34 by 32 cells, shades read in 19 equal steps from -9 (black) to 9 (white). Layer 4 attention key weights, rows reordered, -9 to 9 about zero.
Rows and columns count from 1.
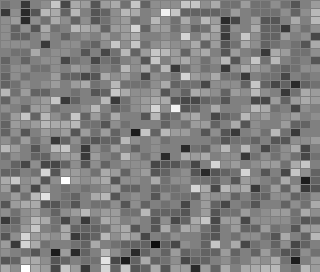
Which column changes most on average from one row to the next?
19
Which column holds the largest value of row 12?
12
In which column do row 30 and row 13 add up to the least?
8
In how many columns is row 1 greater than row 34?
9
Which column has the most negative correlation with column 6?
27
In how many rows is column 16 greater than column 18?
16
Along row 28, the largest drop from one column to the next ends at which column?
22
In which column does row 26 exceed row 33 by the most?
30
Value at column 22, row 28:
-4
